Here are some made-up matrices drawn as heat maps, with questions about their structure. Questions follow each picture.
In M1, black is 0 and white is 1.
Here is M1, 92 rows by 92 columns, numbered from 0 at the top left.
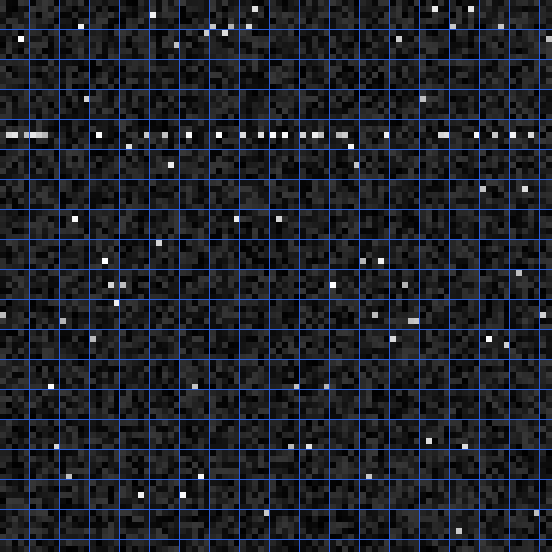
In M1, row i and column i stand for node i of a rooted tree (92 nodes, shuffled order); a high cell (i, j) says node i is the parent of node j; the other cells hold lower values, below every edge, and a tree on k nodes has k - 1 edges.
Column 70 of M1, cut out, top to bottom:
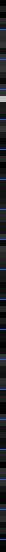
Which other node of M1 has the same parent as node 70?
14
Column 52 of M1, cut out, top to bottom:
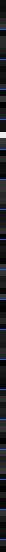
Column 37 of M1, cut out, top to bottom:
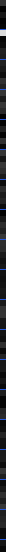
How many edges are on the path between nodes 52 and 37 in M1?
3
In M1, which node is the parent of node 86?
45
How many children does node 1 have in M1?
3
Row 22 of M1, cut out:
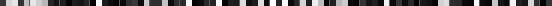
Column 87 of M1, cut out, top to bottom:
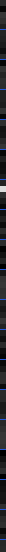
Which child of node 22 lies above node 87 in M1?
31
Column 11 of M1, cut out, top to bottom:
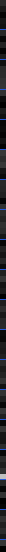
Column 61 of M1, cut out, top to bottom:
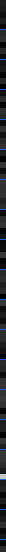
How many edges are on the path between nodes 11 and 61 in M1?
2
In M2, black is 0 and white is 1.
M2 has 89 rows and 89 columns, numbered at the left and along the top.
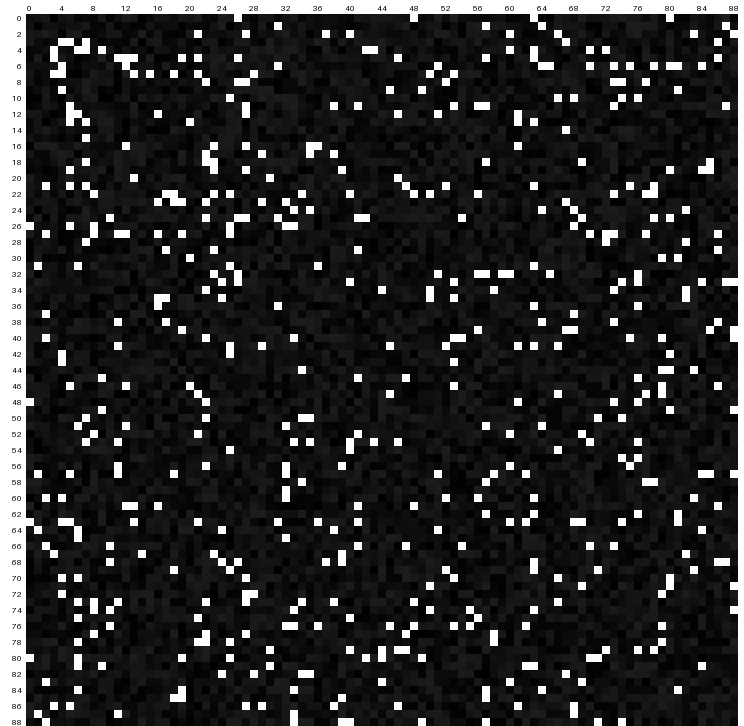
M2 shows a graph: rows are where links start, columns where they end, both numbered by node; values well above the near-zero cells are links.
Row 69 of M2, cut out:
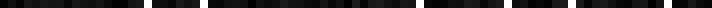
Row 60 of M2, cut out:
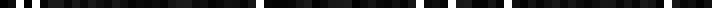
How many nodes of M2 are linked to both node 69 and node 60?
3
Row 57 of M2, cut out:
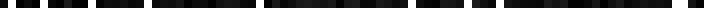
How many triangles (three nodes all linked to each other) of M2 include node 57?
3
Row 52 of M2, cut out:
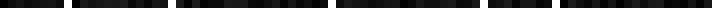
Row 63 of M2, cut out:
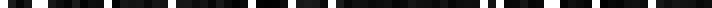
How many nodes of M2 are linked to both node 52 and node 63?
4
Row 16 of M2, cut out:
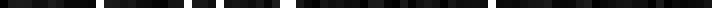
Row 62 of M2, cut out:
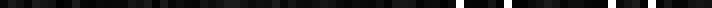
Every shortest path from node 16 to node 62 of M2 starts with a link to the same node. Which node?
node 36
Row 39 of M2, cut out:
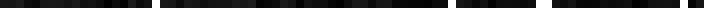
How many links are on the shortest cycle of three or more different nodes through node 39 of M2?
3
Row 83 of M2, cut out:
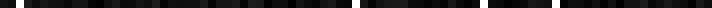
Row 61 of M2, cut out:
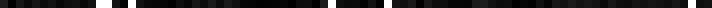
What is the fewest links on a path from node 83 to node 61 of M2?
4
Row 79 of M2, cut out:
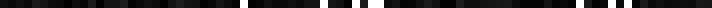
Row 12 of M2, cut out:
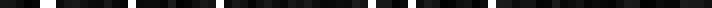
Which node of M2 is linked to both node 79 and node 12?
node 46
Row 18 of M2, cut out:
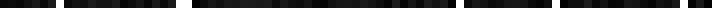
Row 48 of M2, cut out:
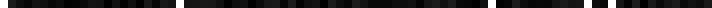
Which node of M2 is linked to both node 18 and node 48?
node 22
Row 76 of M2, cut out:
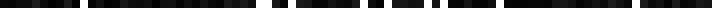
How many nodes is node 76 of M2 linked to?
10
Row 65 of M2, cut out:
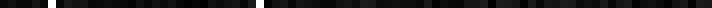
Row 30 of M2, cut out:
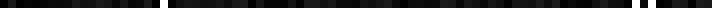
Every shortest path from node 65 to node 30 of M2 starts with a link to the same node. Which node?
node 6
